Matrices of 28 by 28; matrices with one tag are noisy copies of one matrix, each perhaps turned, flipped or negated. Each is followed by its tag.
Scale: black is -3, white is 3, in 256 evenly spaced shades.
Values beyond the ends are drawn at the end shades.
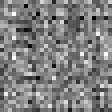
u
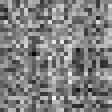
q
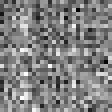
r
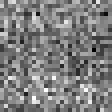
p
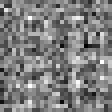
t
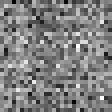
p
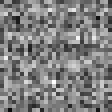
t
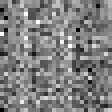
q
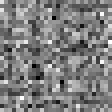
t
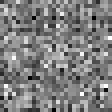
u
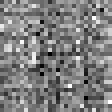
q
